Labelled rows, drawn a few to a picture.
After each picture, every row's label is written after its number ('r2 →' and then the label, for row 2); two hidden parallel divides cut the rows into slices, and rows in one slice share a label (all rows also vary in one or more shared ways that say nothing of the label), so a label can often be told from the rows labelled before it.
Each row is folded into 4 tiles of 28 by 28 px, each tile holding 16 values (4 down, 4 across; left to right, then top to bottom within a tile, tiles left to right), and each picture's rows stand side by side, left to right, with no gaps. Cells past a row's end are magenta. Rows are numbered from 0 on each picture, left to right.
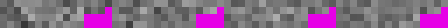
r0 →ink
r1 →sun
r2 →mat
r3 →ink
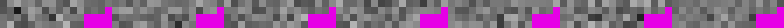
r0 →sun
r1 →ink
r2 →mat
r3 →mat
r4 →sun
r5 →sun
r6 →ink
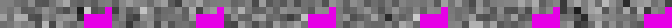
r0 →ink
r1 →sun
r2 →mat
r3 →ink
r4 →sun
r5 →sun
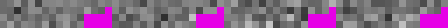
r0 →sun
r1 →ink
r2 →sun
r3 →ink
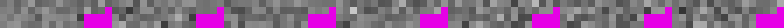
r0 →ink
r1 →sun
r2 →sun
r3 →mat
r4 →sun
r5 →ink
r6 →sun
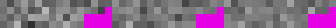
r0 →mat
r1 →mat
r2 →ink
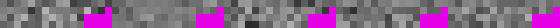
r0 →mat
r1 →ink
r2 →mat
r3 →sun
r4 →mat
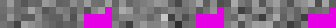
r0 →sun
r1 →ink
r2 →sun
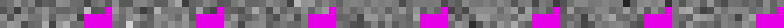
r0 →ink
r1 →mat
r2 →sun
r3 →ink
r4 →ink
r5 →ink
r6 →mat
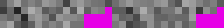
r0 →sun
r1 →sun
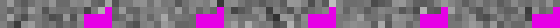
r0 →sun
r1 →ink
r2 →sun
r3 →ink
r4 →ink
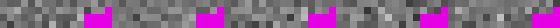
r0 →mat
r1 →ink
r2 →mat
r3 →mat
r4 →ink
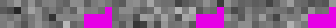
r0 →sun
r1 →mat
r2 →ink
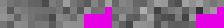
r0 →ink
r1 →sun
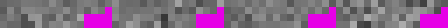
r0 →ink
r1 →ink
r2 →ink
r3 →mat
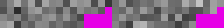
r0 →sun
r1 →sun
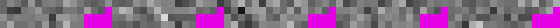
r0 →sun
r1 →mat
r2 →sun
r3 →mat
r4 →sun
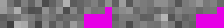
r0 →mat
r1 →ink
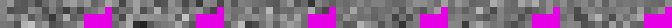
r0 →sun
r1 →mat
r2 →mat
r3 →ink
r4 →sun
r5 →ink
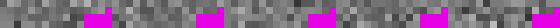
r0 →sun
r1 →mat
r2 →mat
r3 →ink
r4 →sun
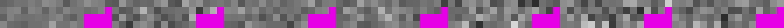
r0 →ink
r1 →sun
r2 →ink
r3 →mat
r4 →mat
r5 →sun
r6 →sun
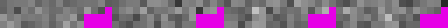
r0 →ink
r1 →ink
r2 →sun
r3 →mat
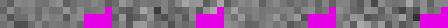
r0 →ink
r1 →sun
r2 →ink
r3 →sun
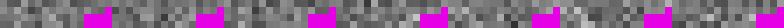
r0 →mat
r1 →ink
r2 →mat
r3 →mat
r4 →ink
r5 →ink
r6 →mat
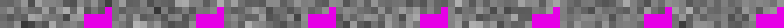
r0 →mat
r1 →sun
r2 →sun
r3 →mat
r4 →sun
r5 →ink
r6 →ink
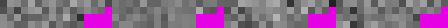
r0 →sun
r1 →ink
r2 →ink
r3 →sun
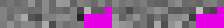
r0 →ink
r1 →ink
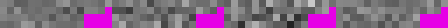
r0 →ink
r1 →sun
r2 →sun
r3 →ink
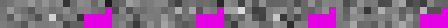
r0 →ink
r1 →ink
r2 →mat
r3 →mat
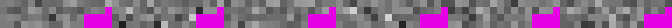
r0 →sun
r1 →mat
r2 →sun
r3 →mat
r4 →sun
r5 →mat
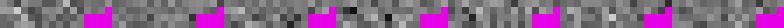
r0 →mat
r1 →ink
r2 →ink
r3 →sun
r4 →sun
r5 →mat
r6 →ink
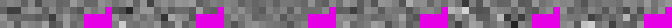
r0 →sun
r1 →sun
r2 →ink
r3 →sun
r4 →mat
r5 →sun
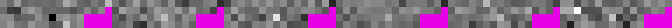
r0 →sun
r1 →mat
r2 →ink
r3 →ink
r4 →mat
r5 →mat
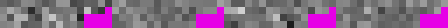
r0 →mat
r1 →ink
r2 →mat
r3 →sun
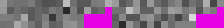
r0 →ink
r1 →mat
